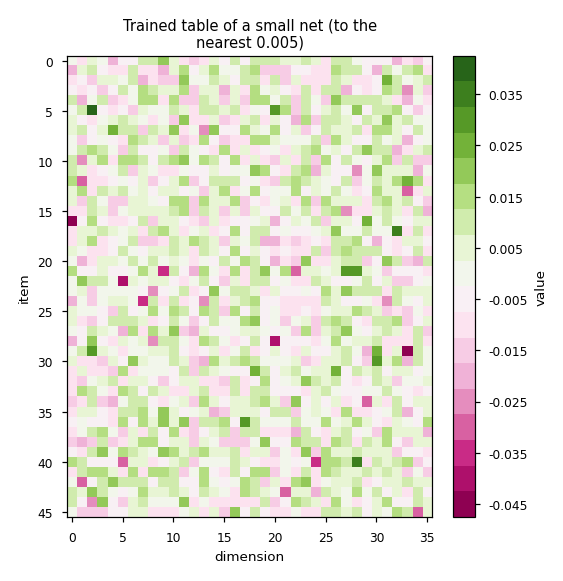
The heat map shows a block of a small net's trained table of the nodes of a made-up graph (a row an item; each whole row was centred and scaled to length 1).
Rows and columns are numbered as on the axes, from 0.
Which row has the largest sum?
36
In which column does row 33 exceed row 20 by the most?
1
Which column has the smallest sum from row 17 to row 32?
33
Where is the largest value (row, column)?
5, 2
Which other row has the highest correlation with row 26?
30
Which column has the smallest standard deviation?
26
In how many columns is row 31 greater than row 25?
16
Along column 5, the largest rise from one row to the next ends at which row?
23
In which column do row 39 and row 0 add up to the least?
32
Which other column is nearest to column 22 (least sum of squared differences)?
35
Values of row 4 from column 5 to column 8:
-0.01 0 0.015 0.015
